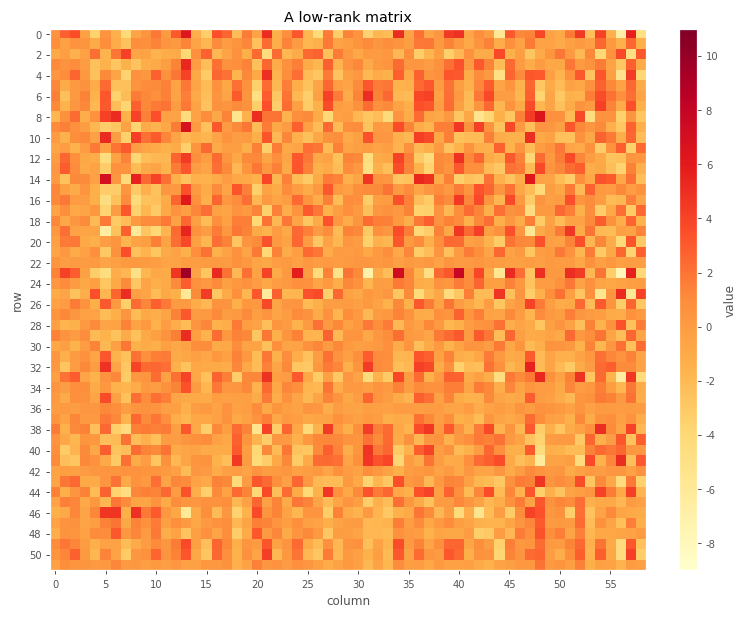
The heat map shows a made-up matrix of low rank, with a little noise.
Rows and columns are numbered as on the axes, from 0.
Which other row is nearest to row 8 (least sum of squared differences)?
46
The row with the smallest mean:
25
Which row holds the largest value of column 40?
23
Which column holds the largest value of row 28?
56
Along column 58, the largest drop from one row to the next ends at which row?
26
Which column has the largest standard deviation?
13
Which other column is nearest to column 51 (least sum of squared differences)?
45
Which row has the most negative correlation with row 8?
15
